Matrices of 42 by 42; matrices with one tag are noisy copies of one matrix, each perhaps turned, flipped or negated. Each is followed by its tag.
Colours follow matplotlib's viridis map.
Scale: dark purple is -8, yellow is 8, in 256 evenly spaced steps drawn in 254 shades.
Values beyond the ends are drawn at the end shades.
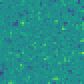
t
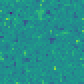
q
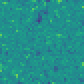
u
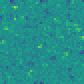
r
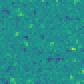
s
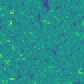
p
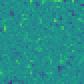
t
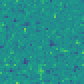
q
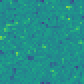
r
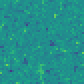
q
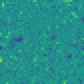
u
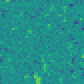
p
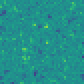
s
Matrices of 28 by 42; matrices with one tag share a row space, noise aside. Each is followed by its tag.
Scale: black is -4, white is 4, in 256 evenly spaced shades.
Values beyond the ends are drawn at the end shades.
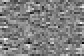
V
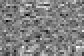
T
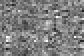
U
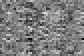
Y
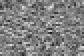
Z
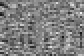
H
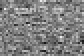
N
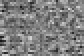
H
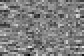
V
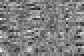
V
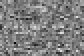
N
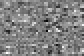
U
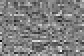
N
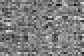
U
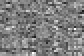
U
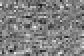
N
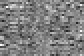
H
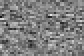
H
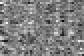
H
